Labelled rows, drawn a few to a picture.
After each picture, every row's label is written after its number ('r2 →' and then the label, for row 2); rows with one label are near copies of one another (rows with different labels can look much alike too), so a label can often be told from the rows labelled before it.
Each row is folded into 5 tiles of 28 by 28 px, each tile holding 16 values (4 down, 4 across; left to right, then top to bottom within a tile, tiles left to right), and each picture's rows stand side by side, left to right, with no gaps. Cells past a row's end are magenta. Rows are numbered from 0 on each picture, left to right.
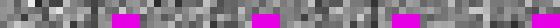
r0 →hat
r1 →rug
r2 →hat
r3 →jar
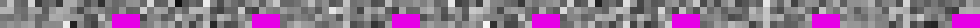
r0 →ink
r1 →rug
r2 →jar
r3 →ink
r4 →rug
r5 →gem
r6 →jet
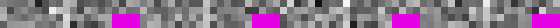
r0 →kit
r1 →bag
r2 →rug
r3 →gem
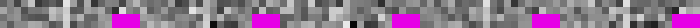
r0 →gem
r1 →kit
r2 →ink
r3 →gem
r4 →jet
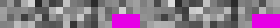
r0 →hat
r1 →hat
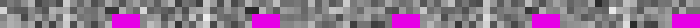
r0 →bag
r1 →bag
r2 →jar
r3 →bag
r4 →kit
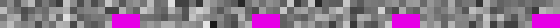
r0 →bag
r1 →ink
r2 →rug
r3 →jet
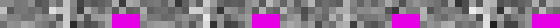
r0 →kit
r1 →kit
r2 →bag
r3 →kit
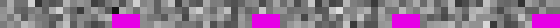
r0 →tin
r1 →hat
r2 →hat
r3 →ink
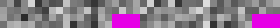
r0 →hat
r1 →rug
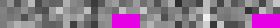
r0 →hat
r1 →bag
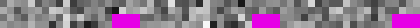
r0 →jet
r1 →ink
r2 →hat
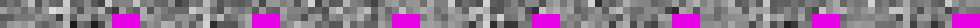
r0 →jar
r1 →kit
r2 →hat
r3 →jet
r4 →tin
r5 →jet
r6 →jar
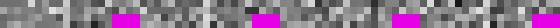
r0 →jar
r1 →bag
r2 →hat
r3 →rug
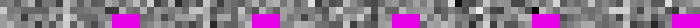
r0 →bag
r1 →rug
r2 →hat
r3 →tin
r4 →jar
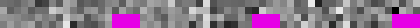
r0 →kit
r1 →jet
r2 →tin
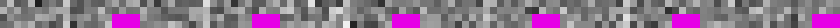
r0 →rug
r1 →gem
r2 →ink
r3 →bag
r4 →bag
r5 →hat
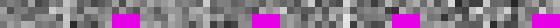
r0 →kit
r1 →jet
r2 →bag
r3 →hat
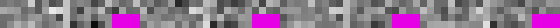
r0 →jar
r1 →kit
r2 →jar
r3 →ink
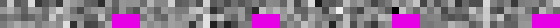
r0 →ink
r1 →jet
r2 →tin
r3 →gem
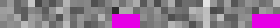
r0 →tin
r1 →gem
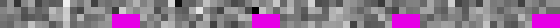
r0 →gem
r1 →tin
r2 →ink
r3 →ink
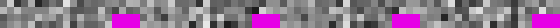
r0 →rug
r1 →jet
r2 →jet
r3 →hat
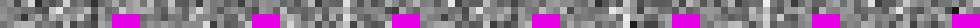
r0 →hat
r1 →ink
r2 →bag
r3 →hat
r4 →kit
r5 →gem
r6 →tin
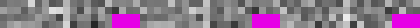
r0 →jar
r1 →jar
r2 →bag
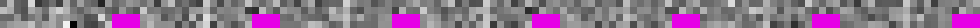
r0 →ink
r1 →bag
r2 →gem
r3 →bag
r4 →bag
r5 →jar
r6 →gem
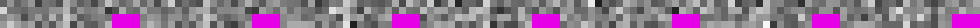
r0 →bag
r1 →bag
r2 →kit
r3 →rug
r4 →tin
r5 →ink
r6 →hat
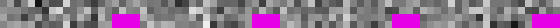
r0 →hat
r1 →kit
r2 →bag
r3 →jar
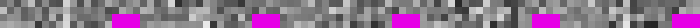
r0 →bag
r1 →ink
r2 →jar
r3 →hat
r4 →jet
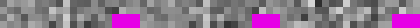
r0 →jet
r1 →jet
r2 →hat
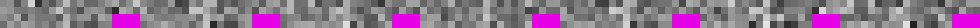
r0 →tin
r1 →kit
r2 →ink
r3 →bag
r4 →kit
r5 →jet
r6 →ink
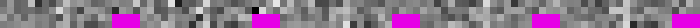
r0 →tin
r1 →tin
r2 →ink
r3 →gem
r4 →kit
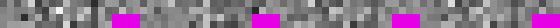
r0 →hat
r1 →jet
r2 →hat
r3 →hat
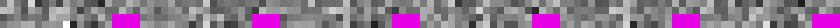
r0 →ink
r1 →jet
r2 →jar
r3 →tin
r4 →kit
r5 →ink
